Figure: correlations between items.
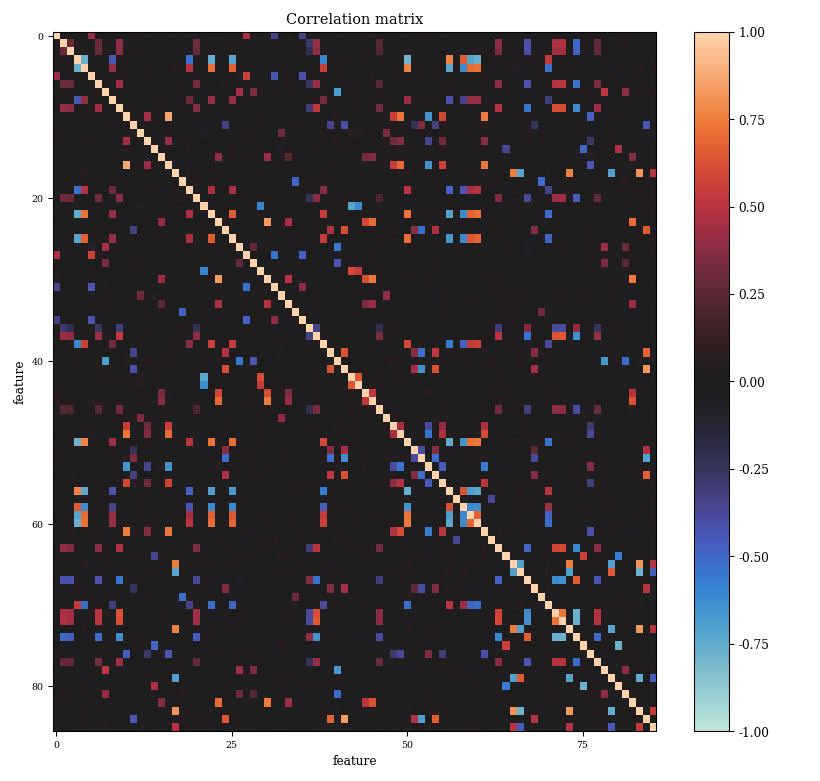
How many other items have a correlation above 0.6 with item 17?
3
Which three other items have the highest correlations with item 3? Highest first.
56, 58, 70
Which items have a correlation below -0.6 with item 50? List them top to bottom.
3, 56, 58
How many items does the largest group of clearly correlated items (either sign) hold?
14
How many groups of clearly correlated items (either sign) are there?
13
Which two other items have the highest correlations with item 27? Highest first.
5, 0
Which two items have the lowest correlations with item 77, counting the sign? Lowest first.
74, 67
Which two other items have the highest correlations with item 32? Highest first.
47, 12
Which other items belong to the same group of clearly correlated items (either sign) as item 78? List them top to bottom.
7, 26, 28, 40, 81
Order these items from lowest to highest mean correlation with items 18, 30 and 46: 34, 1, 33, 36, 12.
34, 36, 12, 1, 33
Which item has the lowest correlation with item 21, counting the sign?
42
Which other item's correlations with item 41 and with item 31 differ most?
84
